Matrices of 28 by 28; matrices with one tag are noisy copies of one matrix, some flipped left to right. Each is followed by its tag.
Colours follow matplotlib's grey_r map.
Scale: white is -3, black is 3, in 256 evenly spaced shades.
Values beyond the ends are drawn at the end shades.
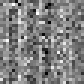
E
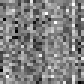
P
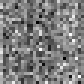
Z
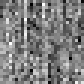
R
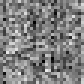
Z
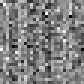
E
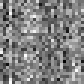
P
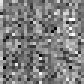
Z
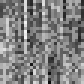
R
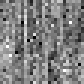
R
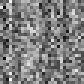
P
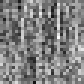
R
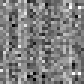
E
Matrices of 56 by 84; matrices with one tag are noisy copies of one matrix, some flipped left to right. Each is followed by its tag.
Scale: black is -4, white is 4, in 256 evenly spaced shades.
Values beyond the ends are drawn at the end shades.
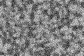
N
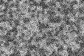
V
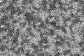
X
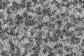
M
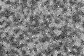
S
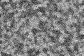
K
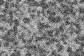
V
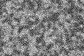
X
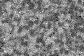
X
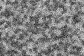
S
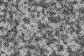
V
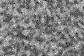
S
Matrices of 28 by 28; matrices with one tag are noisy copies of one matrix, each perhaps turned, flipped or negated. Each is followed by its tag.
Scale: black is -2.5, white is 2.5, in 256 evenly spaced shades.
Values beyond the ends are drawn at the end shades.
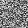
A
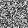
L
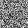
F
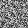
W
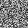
F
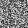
F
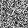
L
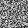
W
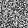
L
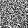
A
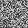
A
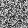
W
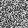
A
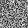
A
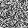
W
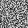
A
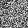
A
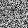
F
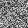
L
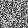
L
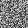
A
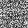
F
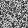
L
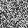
L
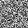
L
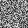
A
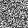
A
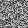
A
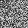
A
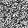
W
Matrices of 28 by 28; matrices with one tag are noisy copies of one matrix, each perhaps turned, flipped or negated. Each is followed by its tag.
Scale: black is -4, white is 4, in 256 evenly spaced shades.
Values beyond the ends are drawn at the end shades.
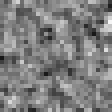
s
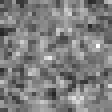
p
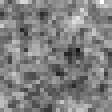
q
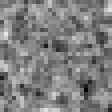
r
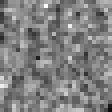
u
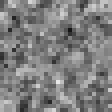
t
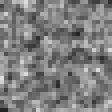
u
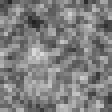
q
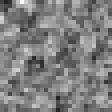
s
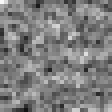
u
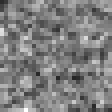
u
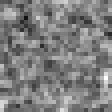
r
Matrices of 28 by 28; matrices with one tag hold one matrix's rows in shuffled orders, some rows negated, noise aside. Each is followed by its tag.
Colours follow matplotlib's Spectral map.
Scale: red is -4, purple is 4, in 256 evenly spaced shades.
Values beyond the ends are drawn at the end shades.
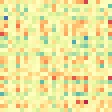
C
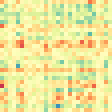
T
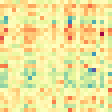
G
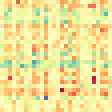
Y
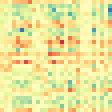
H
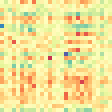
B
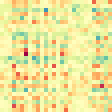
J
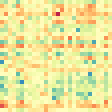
T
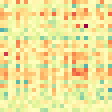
C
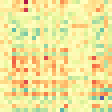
J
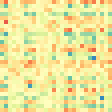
G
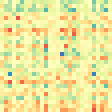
Y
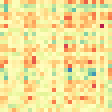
G
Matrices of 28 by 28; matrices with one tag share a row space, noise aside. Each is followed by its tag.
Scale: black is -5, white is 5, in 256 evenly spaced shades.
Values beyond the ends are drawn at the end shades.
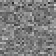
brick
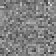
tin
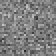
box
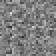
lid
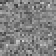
brick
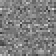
tin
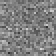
tin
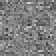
tin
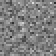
lid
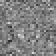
lid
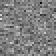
brick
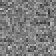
tin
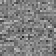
brick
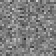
lid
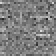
tin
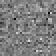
tin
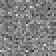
box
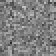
lid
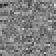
brick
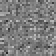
tin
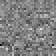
tin
